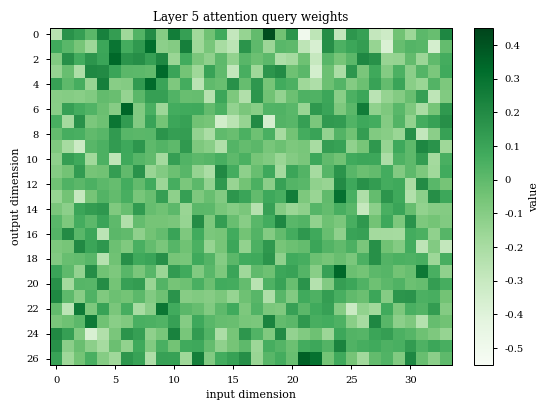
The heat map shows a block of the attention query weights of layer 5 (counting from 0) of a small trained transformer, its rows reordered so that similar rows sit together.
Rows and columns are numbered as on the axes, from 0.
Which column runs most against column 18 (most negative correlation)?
0
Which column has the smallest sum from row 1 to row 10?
28
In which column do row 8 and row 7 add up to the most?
5
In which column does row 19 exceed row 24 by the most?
3
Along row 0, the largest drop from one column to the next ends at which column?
21
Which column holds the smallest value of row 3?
22
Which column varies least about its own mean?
13
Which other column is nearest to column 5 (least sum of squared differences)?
11
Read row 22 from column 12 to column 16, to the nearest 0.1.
0 -0.1 0 0.1 -0.1
